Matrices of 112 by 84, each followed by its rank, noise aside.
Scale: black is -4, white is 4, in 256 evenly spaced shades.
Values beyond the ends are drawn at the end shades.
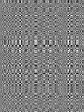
two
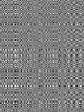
two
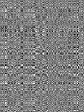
three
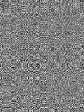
six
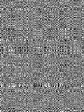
four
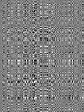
three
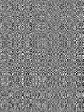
four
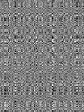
four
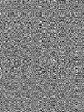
six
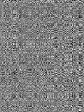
five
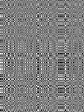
two
